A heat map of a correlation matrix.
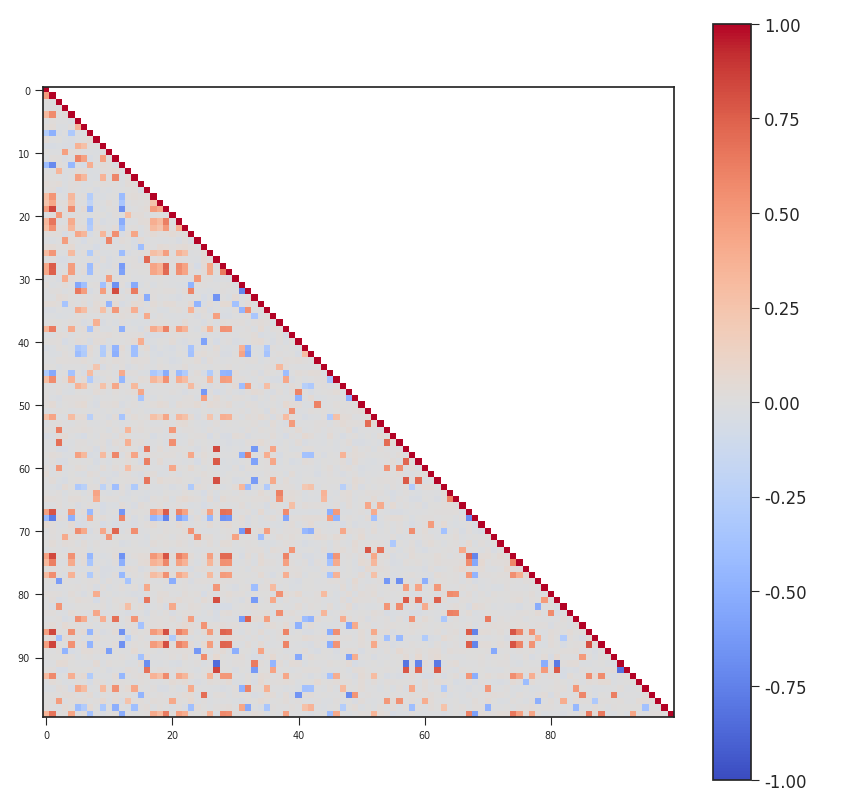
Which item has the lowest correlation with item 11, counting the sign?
31
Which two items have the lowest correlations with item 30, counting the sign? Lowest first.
89, 34
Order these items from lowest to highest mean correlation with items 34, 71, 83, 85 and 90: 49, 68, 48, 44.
48, 68, 44, 49
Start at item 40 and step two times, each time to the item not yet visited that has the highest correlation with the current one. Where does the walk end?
15
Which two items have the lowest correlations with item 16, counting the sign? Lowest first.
91, 33
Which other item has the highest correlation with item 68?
12
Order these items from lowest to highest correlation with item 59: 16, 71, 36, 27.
71, 36, 16, 27
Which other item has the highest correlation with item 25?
96
